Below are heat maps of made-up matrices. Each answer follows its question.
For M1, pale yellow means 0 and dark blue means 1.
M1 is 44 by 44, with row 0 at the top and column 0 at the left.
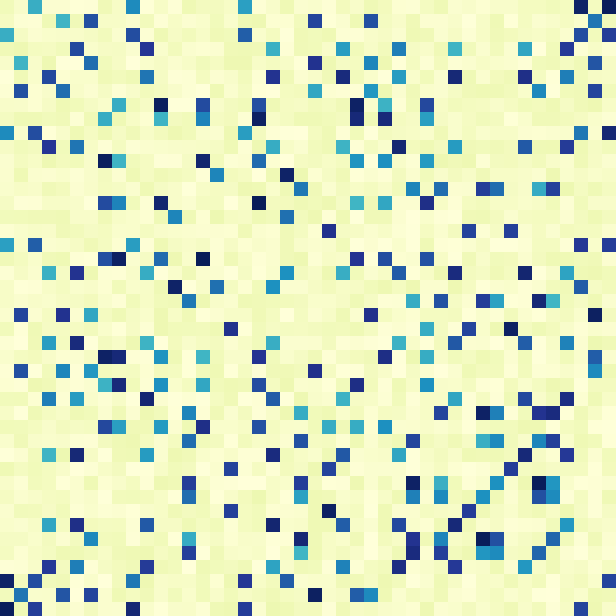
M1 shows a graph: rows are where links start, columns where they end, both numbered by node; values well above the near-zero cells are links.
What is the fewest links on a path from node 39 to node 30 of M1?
5
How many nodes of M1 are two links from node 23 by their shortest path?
7
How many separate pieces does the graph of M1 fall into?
2
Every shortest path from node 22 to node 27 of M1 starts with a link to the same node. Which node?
node 42
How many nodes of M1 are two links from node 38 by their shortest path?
5
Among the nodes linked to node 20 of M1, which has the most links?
node 19
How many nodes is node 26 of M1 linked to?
5
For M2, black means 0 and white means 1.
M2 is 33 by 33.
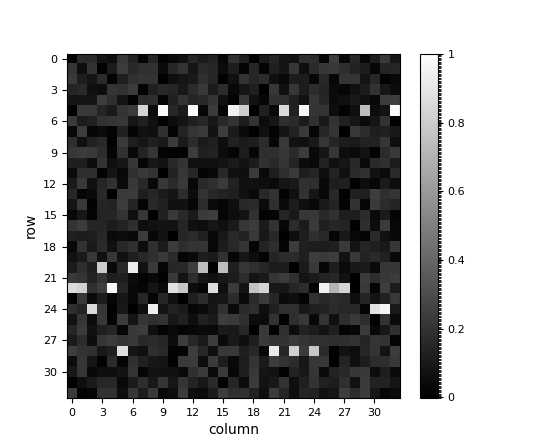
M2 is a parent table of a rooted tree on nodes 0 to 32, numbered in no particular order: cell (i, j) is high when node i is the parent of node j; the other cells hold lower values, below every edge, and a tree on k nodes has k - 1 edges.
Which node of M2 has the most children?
22
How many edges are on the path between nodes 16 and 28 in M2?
2
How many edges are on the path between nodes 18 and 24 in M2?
3
